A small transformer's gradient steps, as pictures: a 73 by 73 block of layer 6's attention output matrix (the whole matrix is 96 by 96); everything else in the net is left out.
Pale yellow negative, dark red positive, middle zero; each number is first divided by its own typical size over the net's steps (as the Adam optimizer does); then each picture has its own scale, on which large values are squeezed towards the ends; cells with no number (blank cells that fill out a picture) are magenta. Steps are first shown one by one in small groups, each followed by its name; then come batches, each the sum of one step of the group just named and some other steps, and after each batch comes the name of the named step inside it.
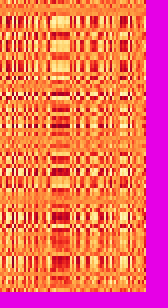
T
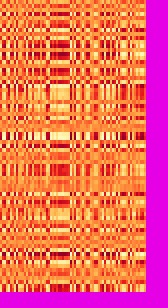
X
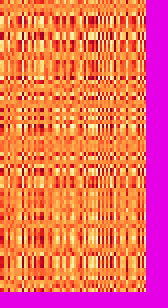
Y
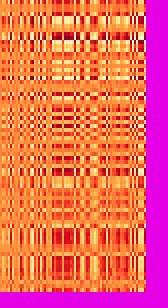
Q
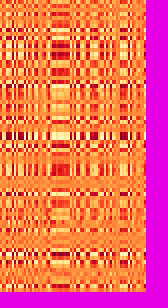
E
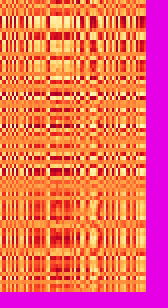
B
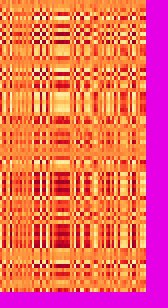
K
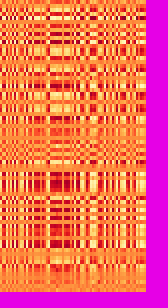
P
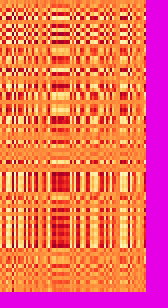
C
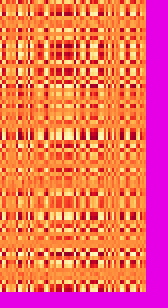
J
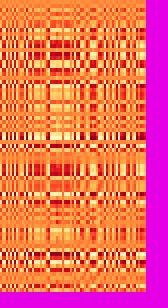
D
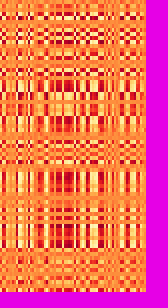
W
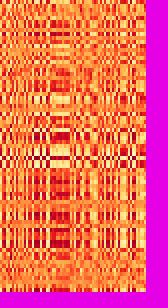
P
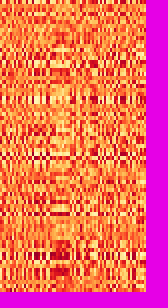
D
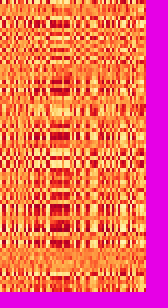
W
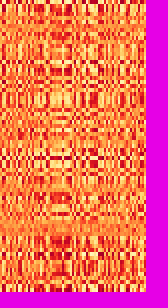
J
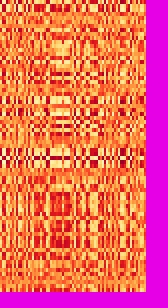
Q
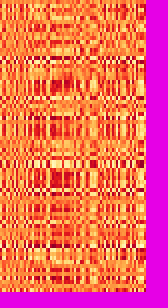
P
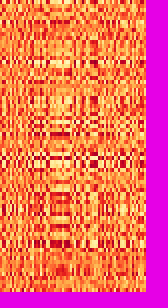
Y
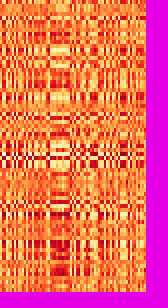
P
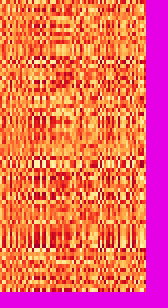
K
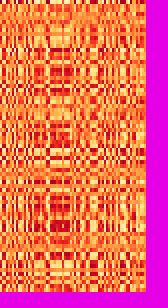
J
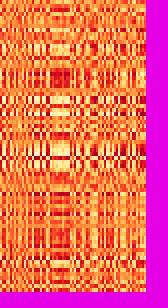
Y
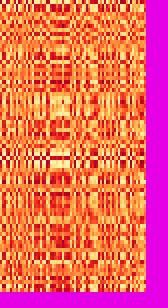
K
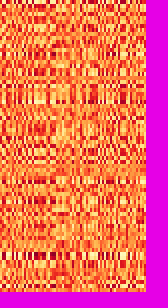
E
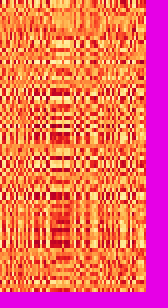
Q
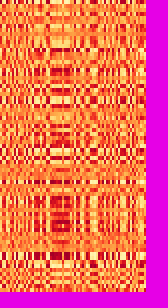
D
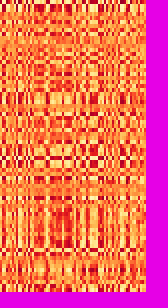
W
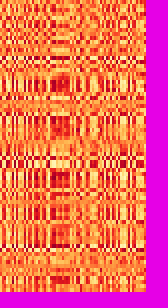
C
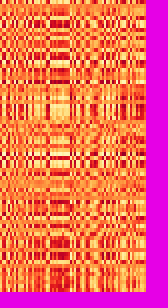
X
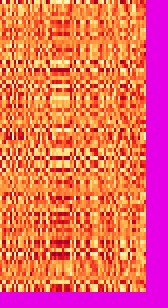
E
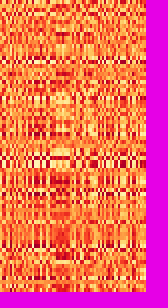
K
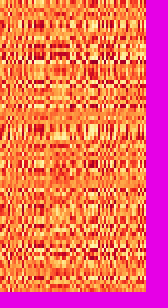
X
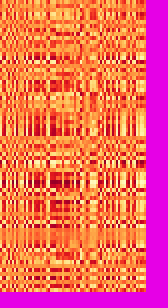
P
